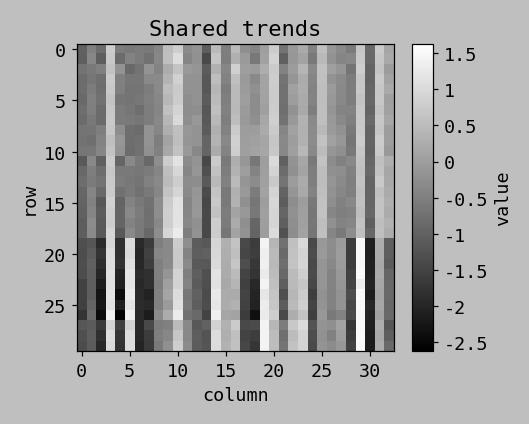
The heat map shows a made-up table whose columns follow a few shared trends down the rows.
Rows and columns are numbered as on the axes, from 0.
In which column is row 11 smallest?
13
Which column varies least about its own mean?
8
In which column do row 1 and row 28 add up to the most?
29
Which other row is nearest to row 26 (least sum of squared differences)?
24
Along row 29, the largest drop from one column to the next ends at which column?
30
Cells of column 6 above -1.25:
19
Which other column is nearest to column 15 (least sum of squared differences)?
27
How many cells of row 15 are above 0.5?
8
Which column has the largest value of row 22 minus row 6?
5
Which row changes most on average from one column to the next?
26
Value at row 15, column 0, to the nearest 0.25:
-1
